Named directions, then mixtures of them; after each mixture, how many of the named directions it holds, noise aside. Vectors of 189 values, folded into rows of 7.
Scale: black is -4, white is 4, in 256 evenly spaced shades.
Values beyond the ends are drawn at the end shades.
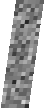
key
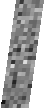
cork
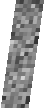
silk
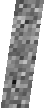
two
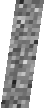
three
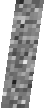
three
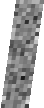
two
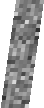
two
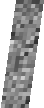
one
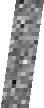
three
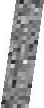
two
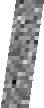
two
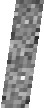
two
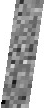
one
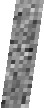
three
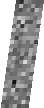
three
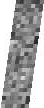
one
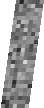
two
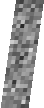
two
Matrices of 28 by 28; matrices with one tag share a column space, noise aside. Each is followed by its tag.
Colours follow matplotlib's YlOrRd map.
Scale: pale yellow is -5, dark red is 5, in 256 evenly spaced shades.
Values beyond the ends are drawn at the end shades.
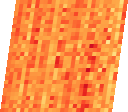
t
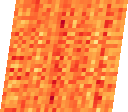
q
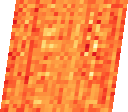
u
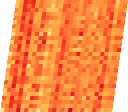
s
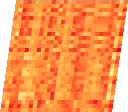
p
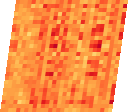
u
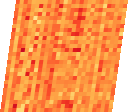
p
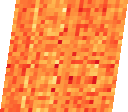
s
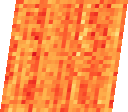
u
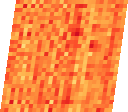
u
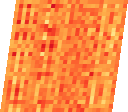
u
